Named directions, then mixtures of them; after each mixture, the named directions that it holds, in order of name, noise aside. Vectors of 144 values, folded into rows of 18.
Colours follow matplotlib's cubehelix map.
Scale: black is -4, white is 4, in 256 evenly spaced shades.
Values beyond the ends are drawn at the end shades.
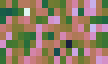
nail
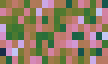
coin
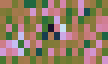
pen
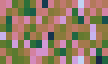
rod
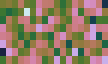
coin, nail.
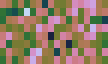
nail, rod.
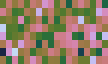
coin.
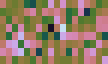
pen.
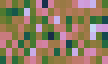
nail, pen, rod.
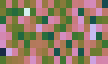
coin, nail.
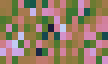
pen.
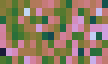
coin, nail.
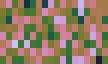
pen, rod.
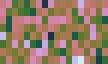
rod.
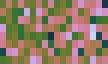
coin, nail, rod.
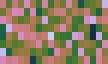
coin, nail, rod.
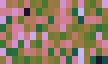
coin, nail, rod.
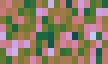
coin, pen, rod.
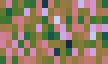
nail, pen, rod.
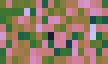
coin, nail, rod.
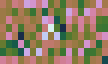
pen.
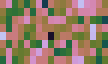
nail, rod.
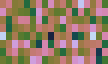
coin, rod.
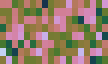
coin, rod.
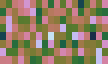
coin, rod.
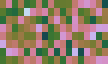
coin, nail, pen.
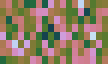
coin, pen, rod.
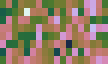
nail.
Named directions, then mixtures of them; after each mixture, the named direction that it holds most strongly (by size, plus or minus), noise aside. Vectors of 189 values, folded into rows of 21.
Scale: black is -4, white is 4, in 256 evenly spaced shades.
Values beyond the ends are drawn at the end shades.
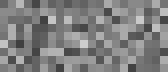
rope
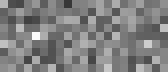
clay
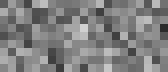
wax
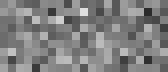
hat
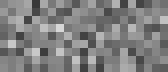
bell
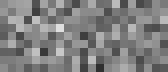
bell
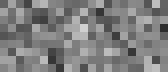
wax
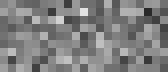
hat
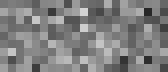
hat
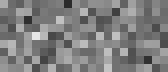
clay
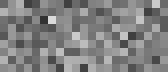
rope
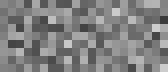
bell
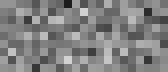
hat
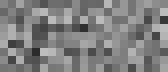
rope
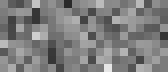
clay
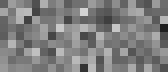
bell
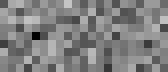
clay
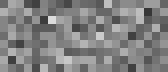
rope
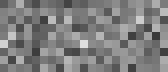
rope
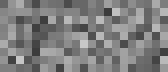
rope
